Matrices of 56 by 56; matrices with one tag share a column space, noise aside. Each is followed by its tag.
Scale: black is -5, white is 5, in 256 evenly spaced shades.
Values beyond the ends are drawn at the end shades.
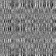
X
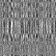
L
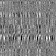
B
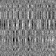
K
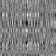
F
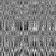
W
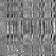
L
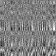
W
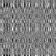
X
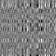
X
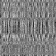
L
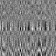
W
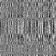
L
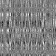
F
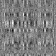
F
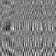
W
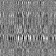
B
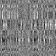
K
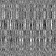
K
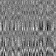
W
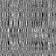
F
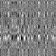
B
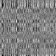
X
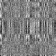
L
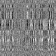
K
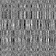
K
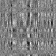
F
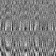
W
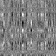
F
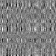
X
